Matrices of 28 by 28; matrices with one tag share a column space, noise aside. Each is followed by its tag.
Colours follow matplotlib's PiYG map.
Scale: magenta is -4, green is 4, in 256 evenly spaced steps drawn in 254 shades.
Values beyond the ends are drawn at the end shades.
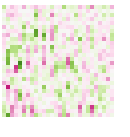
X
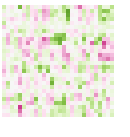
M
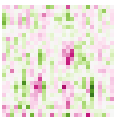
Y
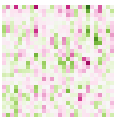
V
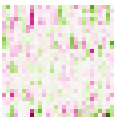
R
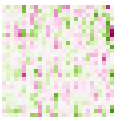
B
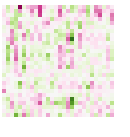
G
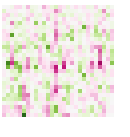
X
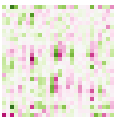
Y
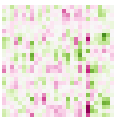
M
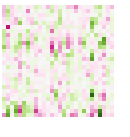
R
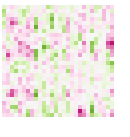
R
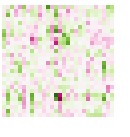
V
